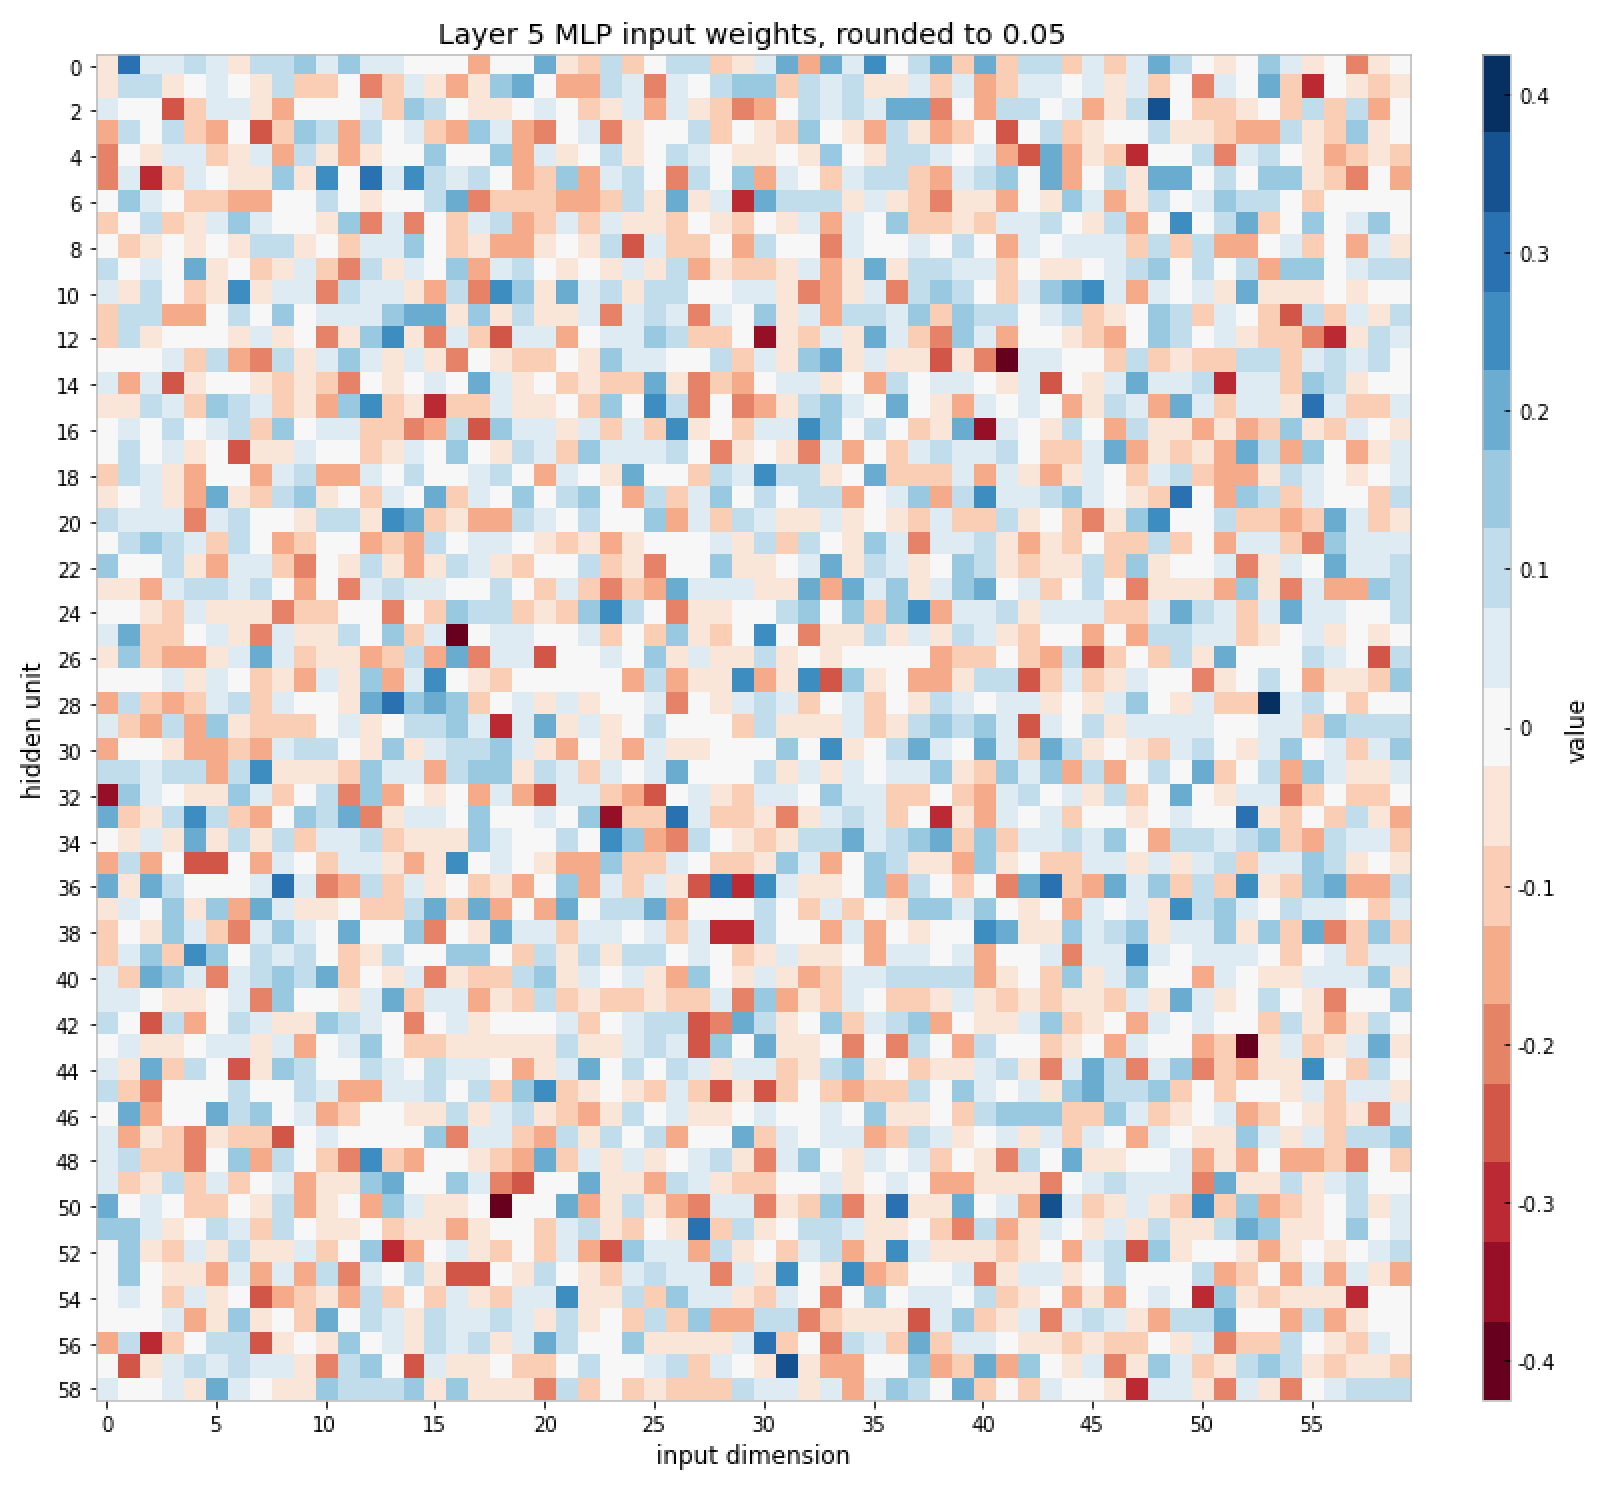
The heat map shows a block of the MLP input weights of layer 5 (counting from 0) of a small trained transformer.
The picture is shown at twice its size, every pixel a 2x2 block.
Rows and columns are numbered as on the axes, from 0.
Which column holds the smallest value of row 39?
44
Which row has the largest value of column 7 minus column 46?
31
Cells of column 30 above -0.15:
51
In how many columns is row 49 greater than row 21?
26
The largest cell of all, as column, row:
53, 28
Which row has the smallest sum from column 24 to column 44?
41
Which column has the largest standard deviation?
30
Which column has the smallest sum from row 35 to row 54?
18
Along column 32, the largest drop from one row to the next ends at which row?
17
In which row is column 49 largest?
19
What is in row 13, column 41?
-0.4
